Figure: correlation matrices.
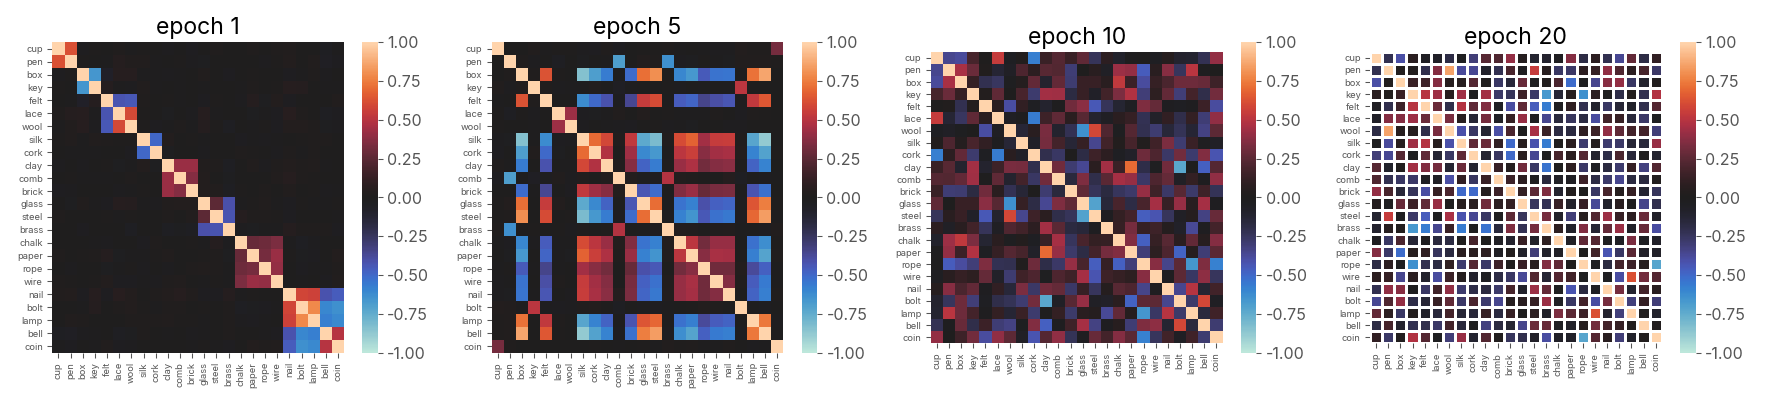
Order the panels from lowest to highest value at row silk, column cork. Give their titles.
epoch 1, epoch 10, epoch 20, epoch 5
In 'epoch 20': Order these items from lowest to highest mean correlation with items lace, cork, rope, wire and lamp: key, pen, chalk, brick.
brick, key, pen, chalk
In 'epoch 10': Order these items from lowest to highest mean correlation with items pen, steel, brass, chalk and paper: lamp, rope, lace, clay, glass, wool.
rope, glass, lace, lamp, wool, clay
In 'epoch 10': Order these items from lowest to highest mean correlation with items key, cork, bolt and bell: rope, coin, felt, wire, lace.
lace, coin, felt, rope, wire
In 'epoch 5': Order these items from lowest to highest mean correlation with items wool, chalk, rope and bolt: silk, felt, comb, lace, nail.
felt, comb, lace, nail, silk
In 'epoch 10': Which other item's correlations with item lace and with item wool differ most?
glass
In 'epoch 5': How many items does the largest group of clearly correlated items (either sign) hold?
15
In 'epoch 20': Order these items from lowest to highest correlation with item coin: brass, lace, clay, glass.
brass, glass, lace, clay
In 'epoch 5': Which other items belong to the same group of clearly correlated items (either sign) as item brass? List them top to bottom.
pen, comb
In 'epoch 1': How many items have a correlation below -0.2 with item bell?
3
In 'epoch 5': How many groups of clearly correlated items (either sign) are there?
5
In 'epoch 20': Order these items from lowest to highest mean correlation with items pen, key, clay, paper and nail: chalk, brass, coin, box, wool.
brass, chalk, box, coin, wool
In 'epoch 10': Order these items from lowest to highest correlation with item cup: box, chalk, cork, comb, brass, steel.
cork, box, steel, chalk, brass, comb
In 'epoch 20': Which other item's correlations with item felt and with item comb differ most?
key
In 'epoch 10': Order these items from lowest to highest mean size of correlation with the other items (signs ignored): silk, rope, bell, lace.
silk, lace, bell, rope
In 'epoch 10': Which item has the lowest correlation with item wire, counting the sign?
steel
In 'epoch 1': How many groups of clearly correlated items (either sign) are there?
8
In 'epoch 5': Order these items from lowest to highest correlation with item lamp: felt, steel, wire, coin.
wire, coin, felt, steel
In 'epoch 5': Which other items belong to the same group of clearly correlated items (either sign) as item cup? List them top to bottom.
coin
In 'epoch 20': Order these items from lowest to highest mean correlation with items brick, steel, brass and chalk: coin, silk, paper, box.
silk, coin, paper, box
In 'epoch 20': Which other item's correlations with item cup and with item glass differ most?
box
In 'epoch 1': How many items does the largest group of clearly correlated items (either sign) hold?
5
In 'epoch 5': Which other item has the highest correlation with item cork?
silk
